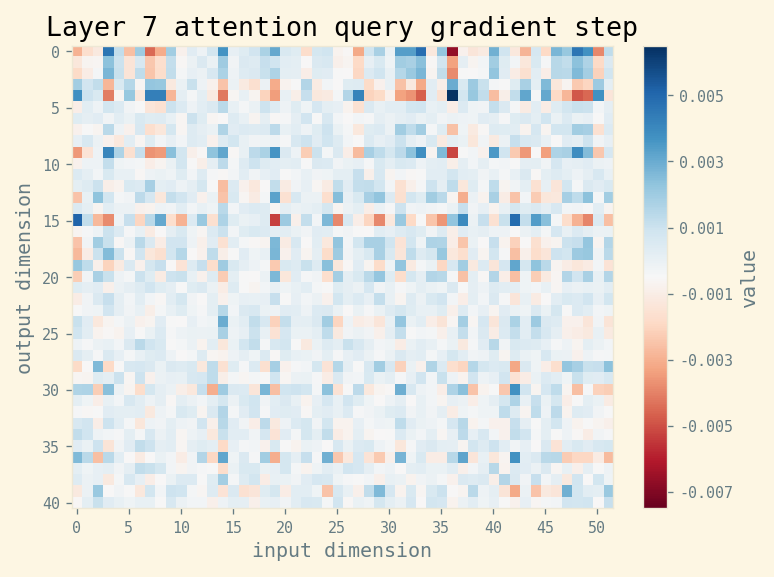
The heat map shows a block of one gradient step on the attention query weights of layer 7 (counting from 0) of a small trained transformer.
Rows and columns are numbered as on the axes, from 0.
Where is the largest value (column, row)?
36, 4
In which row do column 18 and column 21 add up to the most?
30
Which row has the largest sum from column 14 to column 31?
0
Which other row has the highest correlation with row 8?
19
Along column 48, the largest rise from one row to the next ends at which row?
5
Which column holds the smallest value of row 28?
42
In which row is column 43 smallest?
9
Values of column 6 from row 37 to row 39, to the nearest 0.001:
0.001 0 -0.001
